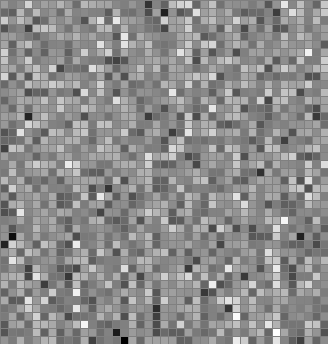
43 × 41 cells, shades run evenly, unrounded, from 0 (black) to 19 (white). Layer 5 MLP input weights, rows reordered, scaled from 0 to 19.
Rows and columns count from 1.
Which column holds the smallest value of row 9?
8
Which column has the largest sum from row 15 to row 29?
10
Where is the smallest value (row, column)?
43, 16
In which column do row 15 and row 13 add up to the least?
34
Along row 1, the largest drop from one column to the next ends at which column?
25
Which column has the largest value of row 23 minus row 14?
39
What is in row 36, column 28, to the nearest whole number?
6
